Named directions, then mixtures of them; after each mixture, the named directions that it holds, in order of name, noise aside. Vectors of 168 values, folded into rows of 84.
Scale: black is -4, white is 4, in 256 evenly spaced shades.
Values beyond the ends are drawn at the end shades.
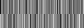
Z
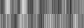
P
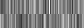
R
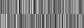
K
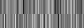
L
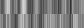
P.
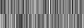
L, R.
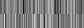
L.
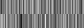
K, L, R.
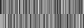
K, L, Z.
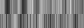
P.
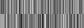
K, R.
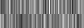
R.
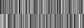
K, Z.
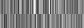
K, R.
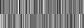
K, Z.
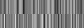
L.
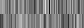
R.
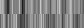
P, Z.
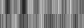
P.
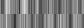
K, P.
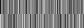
Z.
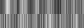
L, P.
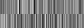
K.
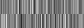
K.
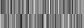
R.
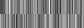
L, P, R.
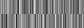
K.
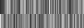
P, R, Z.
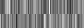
P, R.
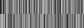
K, L, Z.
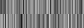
K, L, R.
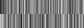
K, R, Z.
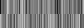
L, P, Z.
